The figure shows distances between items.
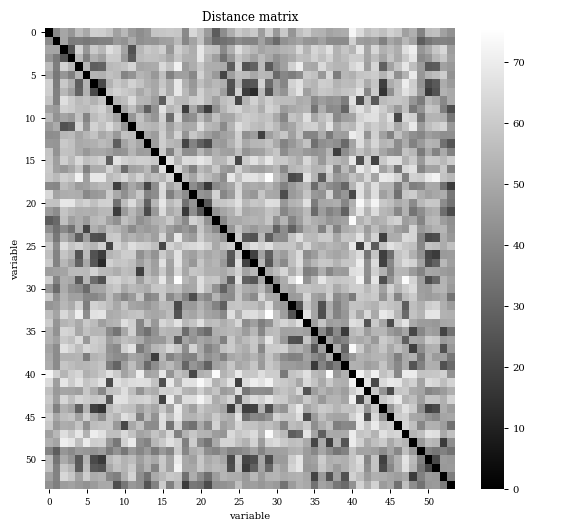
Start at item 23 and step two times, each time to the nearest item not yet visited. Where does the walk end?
30
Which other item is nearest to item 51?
26
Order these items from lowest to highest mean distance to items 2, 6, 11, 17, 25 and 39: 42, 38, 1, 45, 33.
1, 38, 33, 42, 45
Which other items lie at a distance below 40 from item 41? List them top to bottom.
8, 15, 25, 43
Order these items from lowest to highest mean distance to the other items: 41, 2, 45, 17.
45, 2, 17, 41
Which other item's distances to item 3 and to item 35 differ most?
48
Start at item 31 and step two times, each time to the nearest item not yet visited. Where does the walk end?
40
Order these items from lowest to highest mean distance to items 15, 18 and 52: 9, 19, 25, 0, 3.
9, 25, 0, 19, 3
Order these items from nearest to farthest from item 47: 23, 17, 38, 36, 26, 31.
36, 17, 23, 38, 31, 26
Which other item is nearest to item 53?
18
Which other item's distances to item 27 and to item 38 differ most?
7
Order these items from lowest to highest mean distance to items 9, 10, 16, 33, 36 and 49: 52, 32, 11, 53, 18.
53, 18, 32, 52, 11
